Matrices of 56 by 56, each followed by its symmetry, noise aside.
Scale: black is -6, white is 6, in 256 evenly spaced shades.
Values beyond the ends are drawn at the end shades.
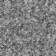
no symmetry.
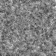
antisymmetric.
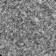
symmetric across the other diagonal.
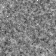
no symmetry.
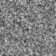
antisymmetric.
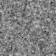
no symmetry.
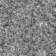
no symmetry.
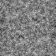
same after a half turn.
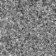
antisymmetric.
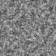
symmetric.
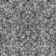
mirrored left to right.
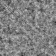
symmetric.
